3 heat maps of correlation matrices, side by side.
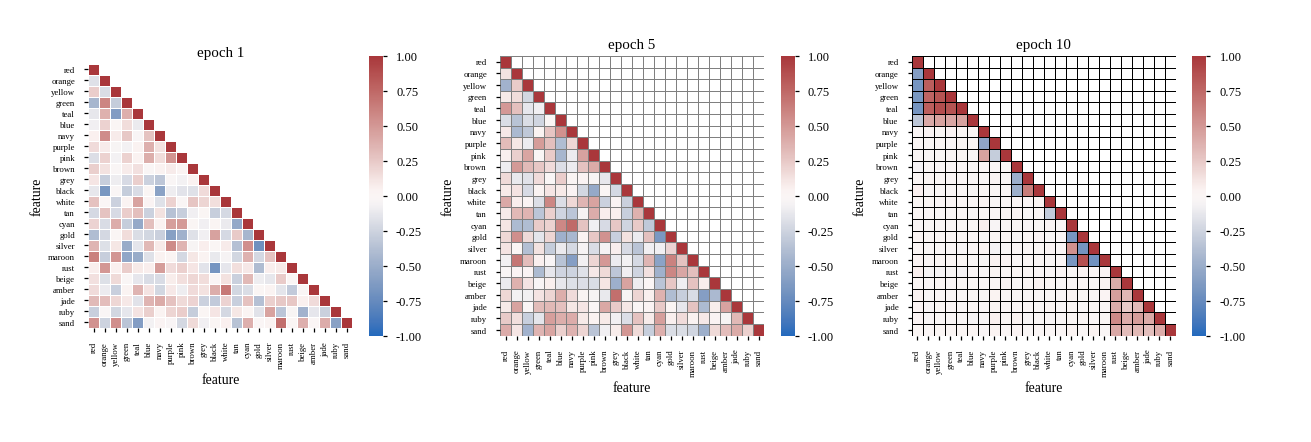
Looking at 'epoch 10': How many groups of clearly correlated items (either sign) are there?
6
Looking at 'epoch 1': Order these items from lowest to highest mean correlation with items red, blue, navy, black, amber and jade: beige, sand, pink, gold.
gold, beige, pink, sand
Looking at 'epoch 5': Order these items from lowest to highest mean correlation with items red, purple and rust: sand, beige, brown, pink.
beige, sand, brown, pink
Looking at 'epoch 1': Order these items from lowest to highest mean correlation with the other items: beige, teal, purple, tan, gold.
gold, tan, teal, beige, purple
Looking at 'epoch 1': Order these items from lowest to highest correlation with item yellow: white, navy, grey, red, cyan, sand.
white, grey, navy, red, cyan, sand
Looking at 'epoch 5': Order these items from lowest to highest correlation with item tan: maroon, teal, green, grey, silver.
green, silver, grey, teal, maroon
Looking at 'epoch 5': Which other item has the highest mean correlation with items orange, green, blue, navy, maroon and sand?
jade
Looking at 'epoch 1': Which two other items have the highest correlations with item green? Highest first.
orange, teal
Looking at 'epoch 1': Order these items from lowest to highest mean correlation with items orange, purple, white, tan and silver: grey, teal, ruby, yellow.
yellow, grey, ruby, teal
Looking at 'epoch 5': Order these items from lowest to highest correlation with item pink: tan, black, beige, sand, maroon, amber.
black, sand, beige, amber, maroon, tan
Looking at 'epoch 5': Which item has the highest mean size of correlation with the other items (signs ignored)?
cyan
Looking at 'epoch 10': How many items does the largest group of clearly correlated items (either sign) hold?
6
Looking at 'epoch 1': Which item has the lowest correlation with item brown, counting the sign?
ruby
